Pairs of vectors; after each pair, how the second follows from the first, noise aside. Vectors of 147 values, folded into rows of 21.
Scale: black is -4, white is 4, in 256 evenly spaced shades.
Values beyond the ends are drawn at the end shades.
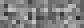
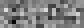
reversed, negated.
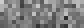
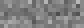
wrapped around, shrunk.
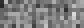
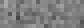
wrapped around, shrunk.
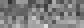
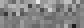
reversed, partly zeroed.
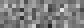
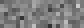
partly zeroed.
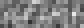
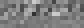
partly zeroed.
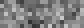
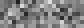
reversed, negated.
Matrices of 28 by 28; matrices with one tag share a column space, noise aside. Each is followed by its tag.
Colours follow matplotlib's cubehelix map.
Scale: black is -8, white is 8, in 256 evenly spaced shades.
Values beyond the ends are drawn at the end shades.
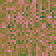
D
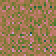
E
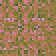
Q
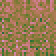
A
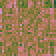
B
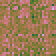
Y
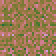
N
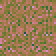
E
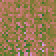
A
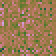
N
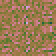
E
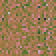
Q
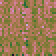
B
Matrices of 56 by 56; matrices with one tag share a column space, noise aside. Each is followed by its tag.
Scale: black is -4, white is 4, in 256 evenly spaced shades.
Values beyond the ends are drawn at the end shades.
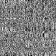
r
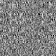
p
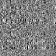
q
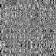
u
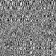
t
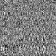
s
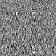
s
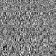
s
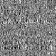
q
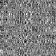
p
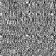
p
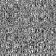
u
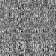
u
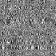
q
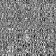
u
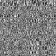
t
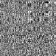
p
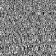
s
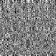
r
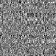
p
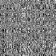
u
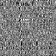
t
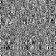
q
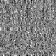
r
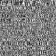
t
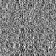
u
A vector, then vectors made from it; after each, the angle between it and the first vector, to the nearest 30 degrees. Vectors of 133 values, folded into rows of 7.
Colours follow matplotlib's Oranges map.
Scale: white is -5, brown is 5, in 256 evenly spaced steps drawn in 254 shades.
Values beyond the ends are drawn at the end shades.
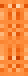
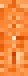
120 degrees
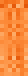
30 degrees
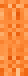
30 degrees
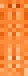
150 degrees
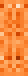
30 degrees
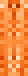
150 degrees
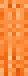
150 degrees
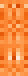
150 degrees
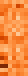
120 degrees
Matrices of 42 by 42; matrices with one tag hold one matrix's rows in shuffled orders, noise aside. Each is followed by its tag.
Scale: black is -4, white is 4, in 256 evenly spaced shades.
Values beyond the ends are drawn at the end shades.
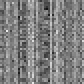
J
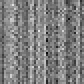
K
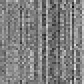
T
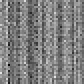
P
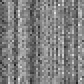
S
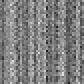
K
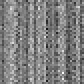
K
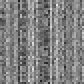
J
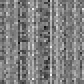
J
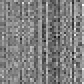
T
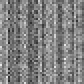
P
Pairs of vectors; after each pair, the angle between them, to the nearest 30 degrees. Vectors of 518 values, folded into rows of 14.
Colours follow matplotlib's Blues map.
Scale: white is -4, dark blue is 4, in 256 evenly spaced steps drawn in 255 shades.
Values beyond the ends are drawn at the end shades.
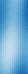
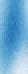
120 degrees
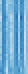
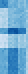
90 degrees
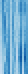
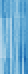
30 degrees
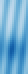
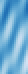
90 degrees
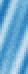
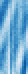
30 degrees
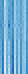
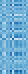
90 degrees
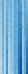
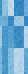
90 degrees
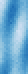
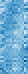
60 degrees
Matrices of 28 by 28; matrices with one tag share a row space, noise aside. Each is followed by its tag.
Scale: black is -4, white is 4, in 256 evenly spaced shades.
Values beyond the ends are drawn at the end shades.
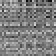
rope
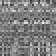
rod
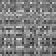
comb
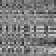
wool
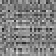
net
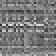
wool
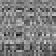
comb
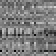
wool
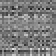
rod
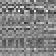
wool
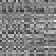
wool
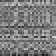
rod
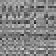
wool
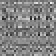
net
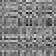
rope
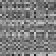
wool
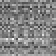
rod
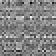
comb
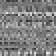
rope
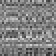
rope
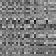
wool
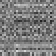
net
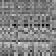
rod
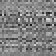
rope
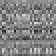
net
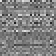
net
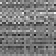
wool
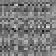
rod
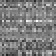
rope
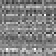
rope
